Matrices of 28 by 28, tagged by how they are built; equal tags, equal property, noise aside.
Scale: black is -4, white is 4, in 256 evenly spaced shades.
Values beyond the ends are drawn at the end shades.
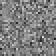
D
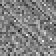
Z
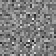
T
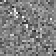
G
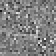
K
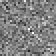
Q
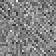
Z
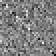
Q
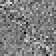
G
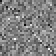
Q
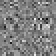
T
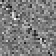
G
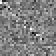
G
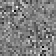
K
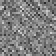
Z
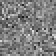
K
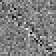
G
